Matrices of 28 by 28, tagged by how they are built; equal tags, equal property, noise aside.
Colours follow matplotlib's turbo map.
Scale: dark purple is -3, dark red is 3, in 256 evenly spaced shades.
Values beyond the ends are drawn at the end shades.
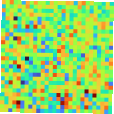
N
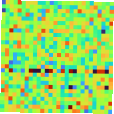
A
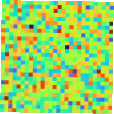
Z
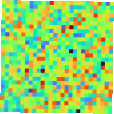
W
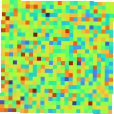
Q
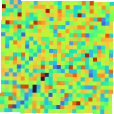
W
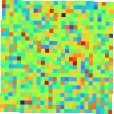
Z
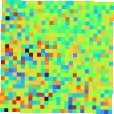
N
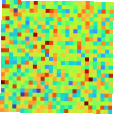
Q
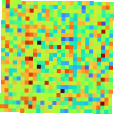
Q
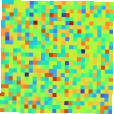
Q
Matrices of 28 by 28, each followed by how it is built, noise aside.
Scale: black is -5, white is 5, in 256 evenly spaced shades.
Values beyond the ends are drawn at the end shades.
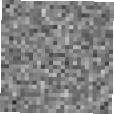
noise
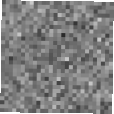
Hankel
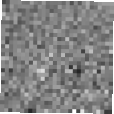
uneven rows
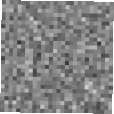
blocks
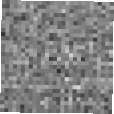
blocks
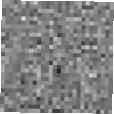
low rank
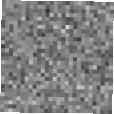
noise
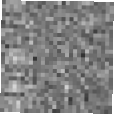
blocks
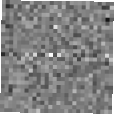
uneven rows
